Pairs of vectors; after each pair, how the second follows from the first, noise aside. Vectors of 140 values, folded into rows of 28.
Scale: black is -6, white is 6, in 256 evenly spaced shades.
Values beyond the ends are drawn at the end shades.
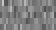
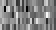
wrapped around, negated, scaled up.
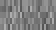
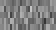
sign-scrambled.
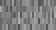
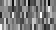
wrapped around, negated, scaled up.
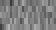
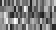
wrapped around, negated, scaled up.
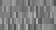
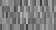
reversed.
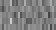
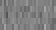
reversed, shrunk.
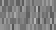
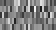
wrapped around, negated, scaled up.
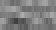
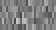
sign-scrambled.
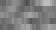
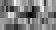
wrapped around, negated, scaled up.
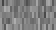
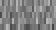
reversed.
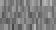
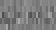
partly zeroed.
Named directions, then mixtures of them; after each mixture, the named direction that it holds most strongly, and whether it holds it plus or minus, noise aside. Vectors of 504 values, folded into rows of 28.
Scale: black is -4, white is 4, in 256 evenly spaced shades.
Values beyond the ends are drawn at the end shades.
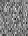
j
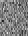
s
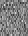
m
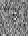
j, minus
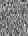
m, minus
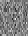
j, minus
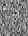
m, minus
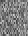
m, minus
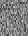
m, plus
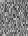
j, minus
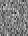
m, minus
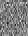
m, minus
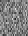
j, plus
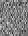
m, plus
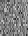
j, plus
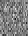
j, plus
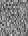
m, plus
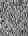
s, plus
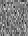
m, minus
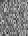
s, minus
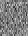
j, minus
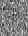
s, minus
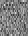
m, plus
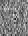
j, plus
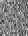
s, plus
